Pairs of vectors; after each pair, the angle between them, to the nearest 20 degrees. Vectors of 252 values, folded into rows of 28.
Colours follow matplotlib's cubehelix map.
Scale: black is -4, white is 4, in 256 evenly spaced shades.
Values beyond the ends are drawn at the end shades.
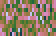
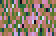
100 degrees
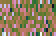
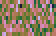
80 degrees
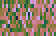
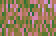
60 degrees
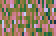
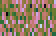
100 degrees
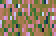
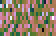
40 degrees
